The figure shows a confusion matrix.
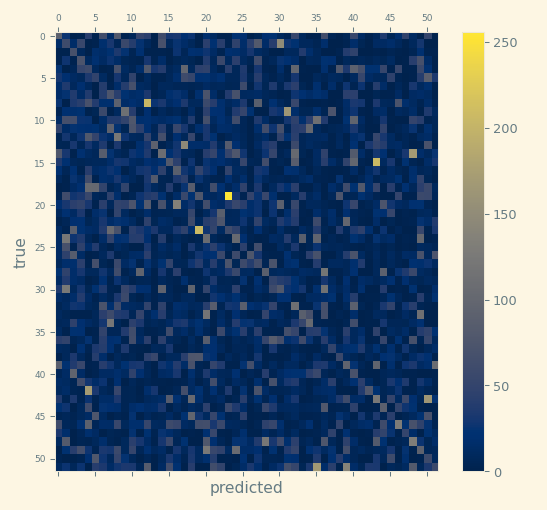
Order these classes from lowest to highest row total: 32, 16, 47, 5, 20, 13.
47, 16, 5, 13, 32, 20
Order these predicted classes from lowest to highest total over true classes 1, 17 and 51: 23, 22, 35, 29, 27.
23, 29, 22, 27, 35
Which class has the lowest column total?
42
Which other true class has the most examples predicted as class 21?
32
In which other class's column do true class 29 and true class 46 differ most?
4
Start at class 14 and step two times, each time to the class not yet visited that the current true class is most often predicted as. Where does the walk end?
28
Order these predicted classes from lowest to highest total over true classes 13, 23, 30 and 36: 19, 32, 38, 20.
38, 32, 20, 19
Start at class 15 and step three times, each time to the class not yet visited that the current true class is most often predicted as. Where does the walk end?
5
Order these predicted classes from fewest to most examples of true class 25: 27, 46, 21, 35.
46, 35, 21, 27
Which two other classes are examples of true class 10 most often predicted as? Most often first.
35, 40
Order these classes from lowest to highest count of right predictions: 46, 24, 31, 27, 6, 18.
31, 6, 27, 18, 24, 46
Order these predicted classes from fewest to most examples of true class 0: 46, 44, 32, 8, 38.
38, 46, 44, 32, 8
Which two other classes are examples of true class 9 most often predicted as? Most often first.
31, 37
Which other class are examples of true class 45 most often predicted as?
18
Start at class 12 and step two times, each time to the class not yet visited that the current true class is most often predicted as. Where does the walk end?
27
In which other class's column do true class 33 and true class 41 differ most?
20
